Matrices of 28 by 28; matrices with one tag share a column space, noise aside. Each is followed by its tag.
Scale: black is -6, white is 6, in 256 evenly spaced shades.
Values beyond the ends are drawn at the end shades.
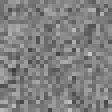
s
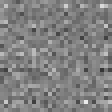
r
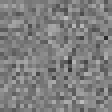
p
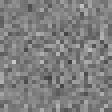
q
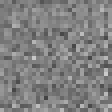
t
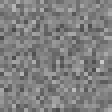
p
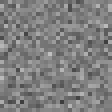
r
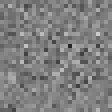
q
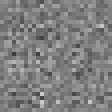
r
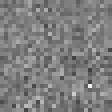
s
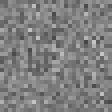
r
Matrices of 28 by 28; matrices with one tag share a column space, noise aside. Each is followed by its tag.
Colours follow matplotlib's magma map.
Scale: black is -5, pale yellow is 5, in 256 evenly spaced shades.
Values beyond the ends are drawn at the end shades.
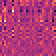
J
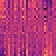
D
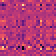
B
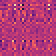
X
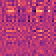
J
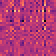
J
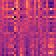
D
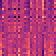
D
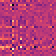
B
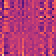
D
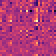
J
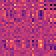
X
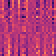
D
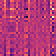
D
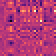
J
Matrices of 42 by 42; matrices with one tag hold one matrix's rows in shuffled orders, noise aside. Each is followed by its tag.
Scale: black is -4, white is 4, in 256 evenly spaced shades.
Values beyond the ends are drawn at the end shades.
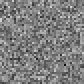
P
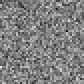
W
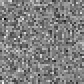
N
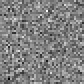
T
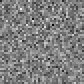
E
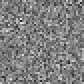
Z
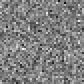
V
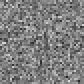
W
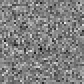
N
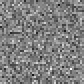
P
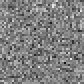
P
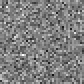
V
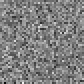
N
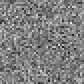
P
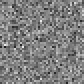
N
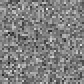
T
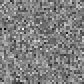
N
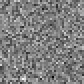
V
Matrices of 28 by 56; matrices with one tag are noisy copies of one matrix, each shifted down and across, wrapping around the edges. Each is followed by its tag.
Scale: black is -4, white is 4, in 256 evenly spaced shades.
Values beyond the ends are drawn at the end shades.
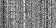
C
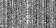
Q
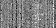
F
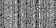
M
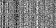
C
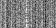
Q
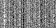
Q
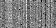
F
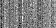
M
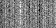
Q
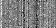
C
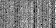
M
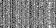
Q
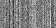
F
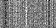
C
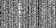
Q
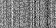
C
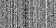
C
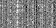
Q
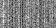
Q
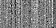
F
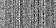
F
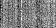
M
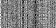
C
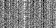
Q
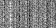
Q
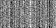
Q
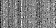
M
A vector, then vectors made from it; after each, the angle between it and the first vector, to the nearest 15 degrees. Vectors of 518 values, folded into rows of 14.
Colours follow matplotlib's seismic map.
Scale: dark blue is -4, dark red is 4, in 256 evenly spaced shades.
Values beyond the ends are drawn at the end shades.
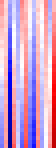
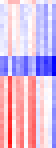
135 degrees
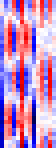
90 degrees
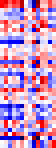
75 degrees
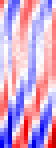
60 degrees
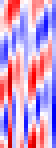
135 degrees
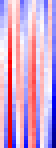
165 degrees
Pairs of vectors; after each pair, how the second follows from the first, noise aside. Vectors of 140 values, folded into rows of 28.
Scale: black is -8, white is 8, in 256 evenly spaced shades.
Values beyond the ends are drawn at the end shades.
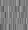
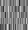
scaled up.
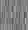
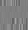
reversed, negated, partly zeroed.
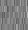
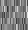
scaled up.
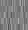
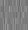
reversed, shrunk.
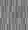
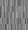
negated.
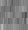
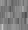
copied.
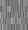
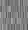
copied.
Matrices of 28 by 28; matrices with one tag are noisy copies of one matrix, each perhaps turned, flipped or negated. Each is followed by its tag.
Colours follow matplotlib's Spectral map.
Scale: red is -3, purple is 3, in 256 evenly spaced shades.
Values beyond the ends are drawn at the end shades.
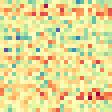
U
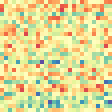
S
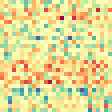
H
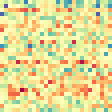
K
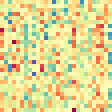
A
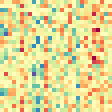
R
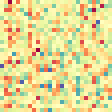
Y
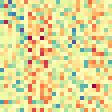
H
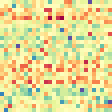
H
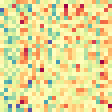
S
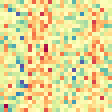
H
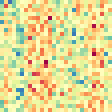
H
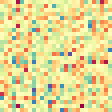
Y
